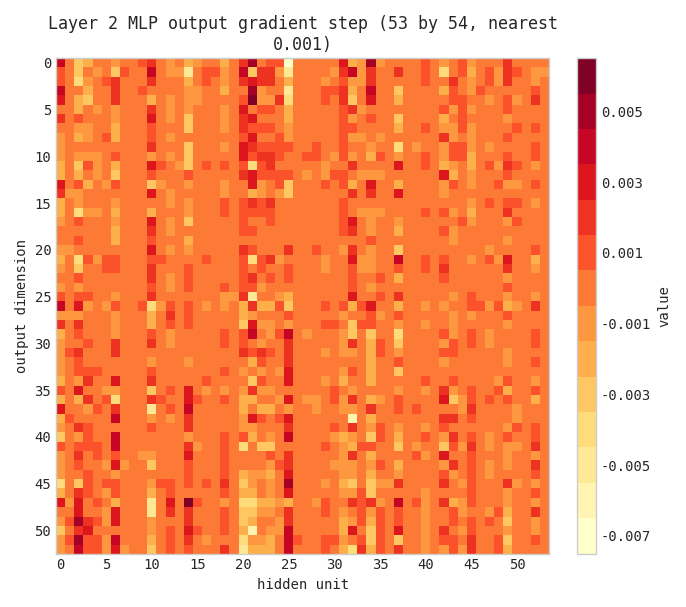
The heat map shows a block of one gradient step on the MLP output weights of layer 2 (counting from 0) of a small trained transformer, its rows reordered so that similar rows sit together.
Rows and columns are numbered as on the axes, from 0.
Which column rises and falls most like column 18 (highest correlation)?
25
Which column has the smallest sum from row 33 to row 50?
20
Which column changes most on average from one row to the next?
21
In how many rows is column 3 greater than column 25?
16
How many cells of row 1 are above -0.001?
37
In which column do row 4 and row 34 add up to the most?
6
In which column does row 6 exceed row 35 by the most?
10
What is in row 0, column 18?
-0.002
